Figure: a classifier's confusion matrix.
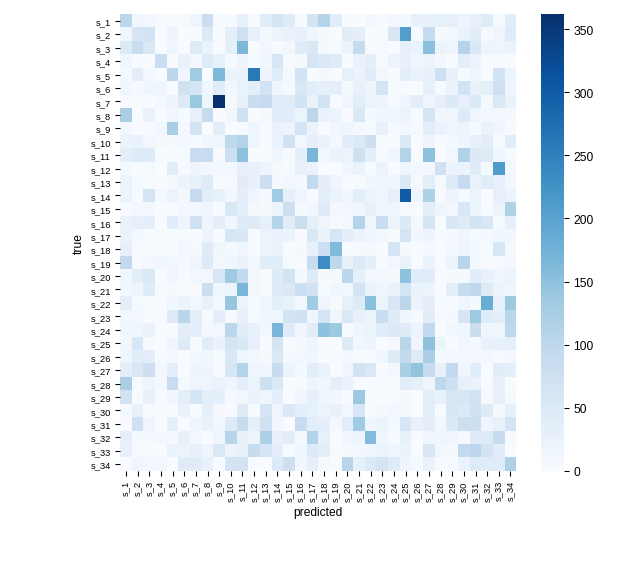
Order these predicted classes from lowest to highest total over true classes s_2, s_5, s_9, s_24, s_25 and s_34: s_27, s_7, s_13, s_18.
s_13, s_18, s_7, s_27
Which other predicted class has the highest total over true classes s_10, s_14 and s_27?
s_25
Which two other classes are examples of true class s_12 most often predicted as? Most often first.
s_33, s_28
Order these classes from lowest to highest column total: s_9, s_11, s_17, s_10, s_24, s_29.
s_24, s_29, s_9, s_10, s_17, s_11
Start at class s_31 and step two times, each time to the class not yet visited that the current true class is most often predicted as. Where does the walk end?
s_11
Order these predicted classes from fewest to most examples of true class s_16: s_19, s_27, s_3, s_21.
s_19, s_3, s_27, s_21
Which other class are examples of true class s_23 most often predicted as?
s_31
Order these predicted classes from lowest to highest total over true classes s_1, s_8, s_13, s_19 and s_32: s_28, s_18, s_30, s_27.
s_28, s_27, s_30, s_18
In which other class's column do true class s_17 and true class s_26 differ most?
s_27
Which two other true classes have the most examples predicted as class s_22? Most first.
s_32, s_10
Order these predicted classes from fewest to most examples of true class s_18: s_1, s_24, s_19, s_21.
s_21, s_1, s_24, s_19
